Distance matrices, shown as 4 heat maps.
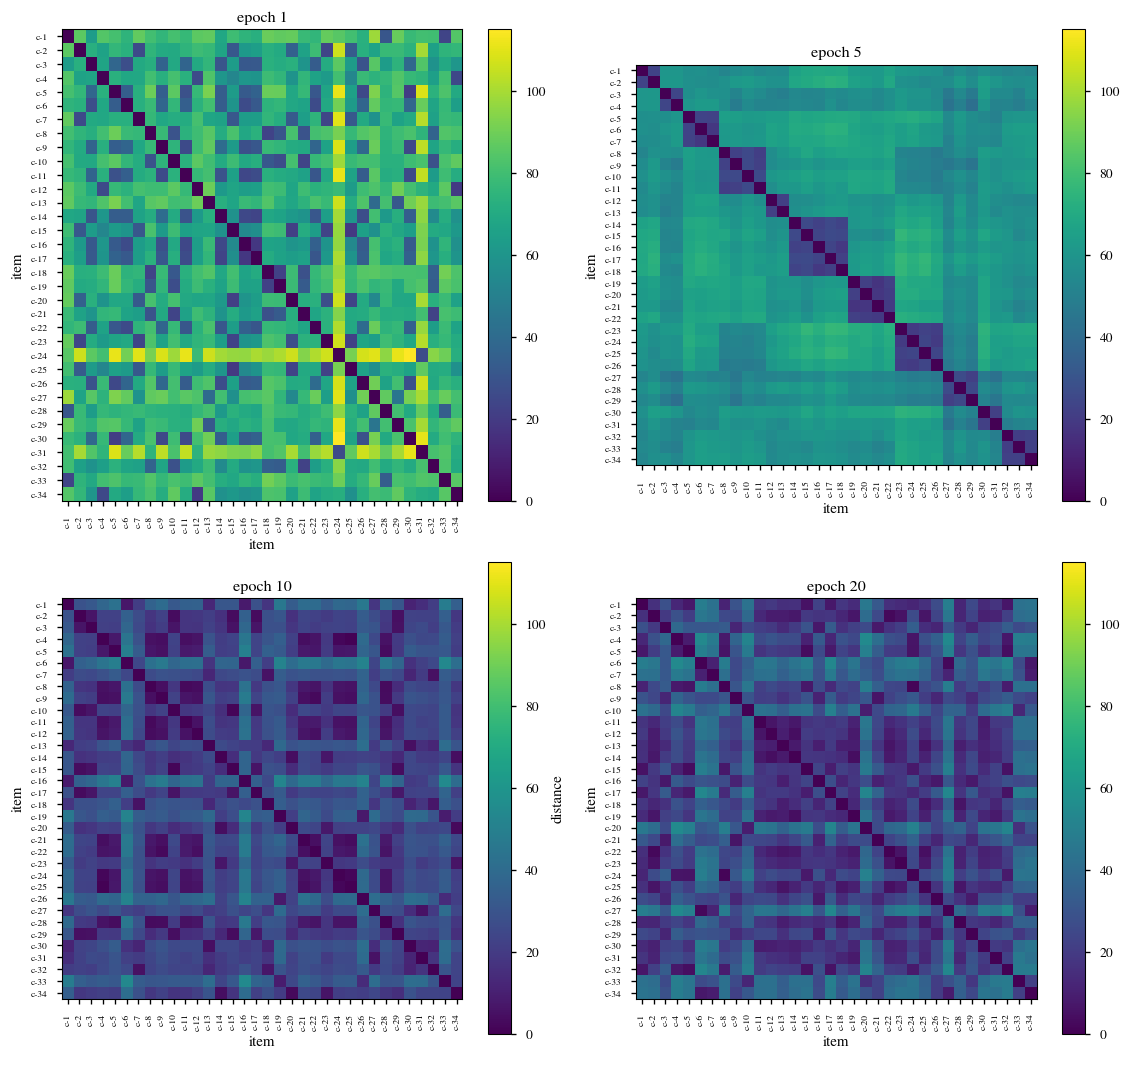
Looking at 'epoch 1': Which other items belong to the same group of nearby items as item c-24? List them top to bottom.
c-31
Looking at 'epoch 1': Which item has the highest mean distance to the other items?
c-24
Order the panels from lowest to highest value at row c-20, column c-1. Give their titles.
epoch 10, epoch 20, epoch 5, epoch 1
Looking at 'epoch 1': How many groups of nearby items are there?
7
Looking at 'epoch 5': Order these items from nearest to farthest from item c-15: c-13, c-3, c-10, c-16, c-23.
c-16, c-3, c-13, c-10, c-23
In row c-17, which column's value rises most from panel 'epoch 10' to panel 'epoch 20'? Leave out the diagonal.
c-10
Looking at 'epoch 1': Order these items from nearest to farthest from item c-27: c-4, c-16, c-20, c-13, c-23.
c-13, c-20, c-23, c-4, c-16
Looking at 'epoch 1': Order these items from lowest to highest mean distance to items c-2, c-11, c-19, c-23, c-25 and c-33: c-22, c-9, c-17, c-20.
c-20, c-17, c-9, c-22
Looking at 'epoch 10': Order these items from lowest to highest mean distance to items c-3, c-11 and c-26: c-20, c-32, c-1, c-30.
c-20, c-32, c-30, c-1
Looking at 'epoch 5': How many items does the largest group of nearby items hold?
5
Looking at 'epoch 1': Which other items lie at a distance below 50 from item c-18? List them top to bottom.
c-8, c-10, c-19, c-21, c-32
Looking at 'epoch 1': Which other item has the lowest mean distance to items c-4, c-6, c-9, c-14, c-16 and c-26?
c-17
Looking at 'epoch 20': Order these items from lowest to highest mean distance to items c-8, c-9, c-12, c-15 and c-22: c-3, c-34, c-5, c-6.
c-5, c-3, c-34, c-6
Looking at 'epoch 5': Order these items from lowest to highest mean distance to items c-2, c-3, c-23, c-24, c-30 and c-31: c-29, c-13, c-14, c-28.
c-29, c-28, c-13, c-14
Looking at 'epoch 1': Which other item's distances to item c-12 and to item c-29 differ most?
c-34
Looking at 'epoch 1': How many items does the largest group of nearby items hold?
11
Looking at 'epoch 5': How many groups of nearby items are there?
11
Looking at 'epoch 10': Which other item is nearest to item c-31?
c-27
